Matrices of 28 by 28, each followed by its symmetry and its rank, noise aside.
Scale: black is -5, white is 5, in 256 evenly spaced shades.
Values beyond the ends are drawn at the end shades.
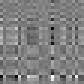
no symmetry, rank one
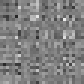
no symmetry, rank three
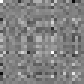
symmetric, rank two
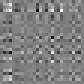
no symmetry, rank two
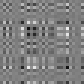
symmetric, rank one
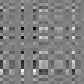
no symmetry, rank one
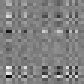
no symmetry, rank one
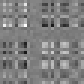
symmetric, rank one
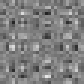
antisymmetric, rank two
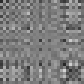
symmetric, rank two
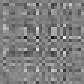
no symmetry, rank two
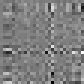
antisymmetric, rank two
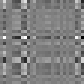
no symmetry, rank one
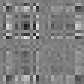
symmetric, rank one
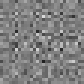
no symmetry, rank three
